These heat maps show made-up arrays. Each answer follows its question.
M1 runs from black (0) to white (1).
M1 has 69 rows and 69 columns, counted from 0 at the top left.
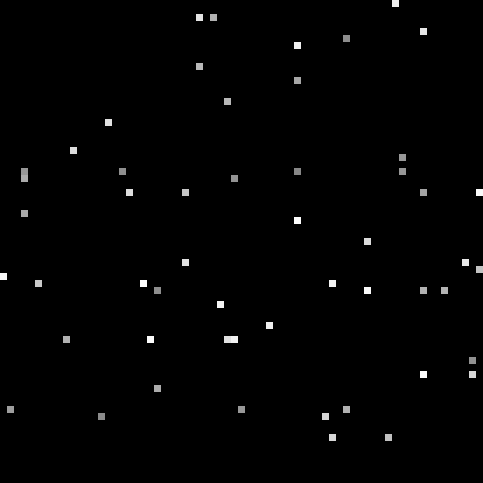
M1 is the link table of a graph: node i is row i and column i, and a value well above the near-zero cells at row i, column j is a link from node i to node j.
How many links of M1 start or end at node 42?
4
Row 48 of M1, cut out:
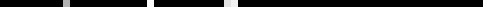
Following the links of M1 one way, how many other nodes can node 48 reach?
6
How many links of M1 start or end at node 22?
3
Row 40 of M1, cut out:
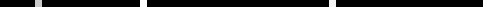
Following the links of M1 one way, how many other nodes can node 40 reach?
4
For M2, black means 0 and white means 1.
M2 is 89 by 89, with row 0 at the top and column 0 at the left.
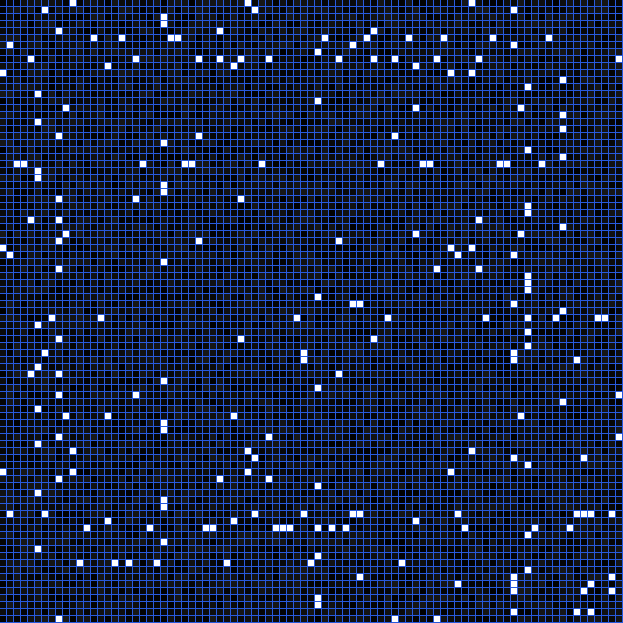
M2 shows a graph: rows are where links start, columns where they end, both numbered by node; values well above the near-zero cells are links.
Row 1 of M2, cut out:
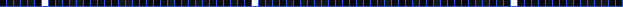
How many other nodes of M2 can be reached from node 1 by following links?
11
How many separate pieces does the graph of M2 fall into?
8
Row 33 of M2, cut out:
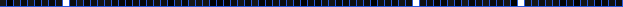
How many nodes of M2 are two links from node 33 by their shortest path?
1
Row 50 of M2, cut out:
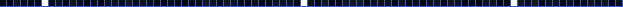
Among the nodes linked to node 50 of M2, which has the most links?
node 73
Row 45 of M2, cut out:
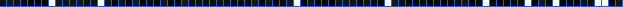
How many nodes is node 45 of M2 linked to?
9
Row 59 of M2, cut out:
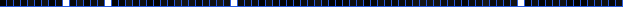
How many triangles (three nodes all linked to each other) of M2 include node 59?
4
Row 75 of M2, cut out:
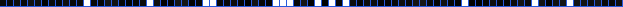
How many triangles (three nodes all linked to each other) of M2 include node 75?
0
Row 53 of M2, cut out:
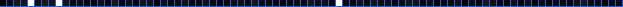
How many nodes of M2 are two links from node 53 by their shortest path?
9
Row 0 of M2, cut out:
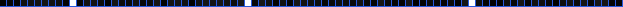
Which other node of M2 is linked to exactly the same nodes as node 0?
node 64
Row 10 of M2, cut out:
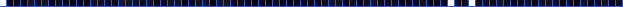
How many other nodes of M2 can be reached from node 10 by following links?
4
